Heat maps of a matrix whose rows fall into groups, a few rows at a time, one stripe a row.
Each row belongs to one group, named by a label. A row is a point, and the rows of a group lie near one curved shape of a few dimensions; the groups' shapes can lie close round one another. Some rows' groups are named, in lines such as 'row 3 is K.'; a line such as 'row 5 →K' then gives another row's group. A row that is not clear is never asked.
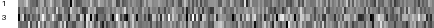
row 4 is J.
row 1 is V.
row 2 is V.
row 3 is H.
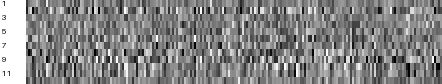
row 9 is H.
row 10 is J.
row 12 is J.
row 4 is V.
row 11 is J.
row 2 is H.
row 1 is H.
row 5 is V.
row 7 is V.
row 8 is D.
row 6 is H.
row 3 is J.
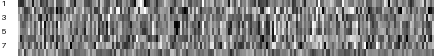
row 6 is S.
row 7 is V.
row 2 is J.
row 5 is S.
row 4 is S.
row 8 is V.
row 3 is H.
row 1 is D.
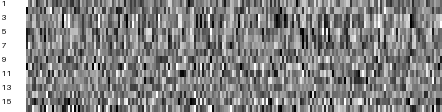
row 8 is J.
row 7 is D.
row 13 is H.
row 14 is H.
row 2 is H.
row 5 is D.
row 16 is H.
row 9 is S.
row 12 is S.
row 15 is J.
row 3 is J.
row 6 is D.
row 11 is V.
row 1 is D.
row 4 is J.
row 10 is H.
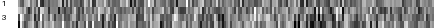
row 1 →H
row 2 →D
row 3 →D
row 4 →D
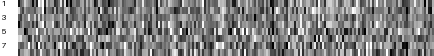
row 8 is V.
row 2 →S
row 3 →J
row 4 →H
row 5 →V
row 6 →D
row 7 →J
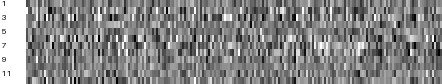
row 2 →H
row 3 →J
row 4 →V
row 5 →V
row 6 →H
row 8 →J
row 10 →J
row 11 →V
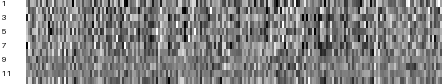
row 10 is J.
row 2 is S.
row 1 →J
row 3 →D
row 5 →H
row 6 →S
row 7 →D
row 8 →V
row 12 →V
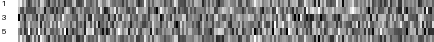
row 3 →D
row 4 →S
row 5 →J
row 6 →D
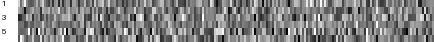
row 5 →J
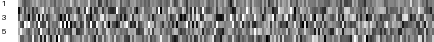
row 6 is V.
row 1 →V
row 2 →H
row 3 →J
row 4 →H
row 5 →D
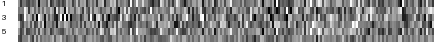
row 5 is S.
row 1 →S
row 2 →J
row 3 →H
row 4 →S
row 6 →J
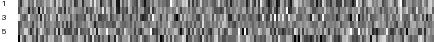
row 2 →J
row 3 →S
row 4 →H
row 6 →D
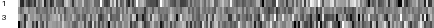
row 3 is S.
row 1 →S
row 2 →J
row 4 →D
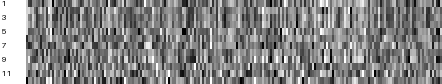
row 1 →S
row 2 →D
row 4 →D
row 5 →S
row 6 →H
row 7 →D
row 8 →J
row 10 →H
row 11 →V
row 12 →H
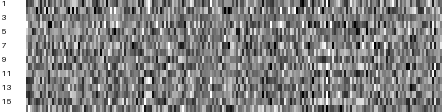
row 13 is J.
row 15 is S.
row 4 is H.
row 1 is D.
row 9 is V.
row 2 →J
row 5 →V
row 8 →D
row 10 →S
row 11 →S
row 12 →D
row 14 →D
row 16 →D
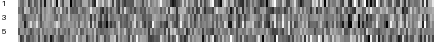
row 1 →V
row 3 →V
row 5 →V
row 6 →S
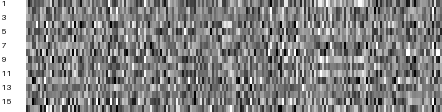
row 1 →S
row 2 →H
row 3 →H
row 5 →S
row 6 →J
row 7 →S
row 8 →J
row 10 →J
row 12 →V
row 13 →V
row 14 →V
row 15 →H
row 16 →H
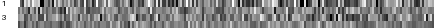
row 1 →H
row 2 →J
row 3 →S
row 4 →J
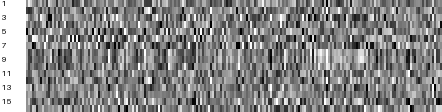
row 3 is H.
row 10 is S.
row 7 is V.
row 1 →D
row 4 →S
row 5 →H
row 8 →S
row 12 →D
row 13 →S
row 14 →H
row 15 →J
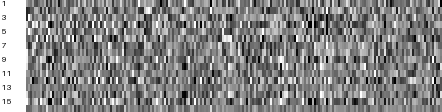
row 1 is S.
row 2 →D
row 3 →D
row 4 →H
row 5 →D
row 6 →J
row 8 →D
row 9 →H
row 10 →S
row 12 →H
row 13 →J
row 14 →S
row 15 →H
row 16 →H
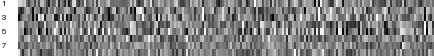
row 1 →D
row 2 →D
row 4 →S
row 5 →H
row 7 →J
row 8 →H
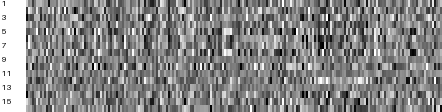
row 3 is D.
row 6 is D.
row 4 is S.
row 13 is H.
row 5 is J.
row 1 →S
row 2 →V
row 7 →D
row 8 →J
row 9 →J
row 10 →H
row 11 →J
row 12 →S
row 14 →D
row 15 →S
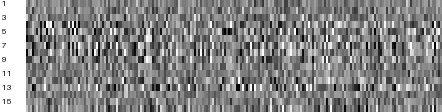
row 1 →J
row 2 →V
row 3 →H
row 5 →J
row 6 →D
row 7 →H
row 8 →H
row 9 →D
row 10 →H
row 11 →J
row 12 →D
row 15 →H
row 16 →S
